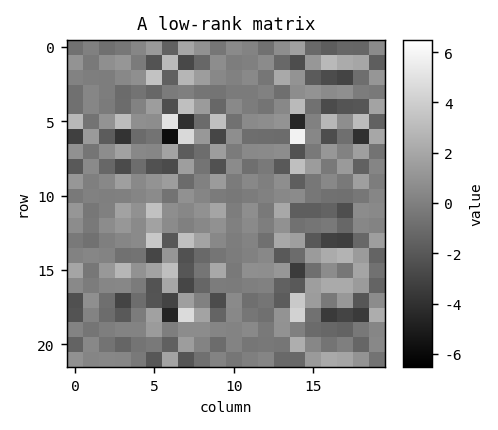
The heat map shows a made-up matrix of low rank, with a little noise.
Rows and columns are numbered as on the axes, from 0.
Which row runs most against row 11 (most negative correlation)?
3
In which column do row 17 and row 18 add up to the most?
14
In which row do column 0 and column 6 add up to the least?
6
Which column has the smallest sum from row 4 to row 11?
17
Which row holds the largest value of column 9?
5
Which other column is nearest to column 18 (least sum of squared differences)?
0
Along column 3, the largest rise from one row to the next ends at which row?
7
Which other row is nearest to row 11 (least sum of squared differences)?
12
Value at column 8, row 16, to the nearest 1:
-1
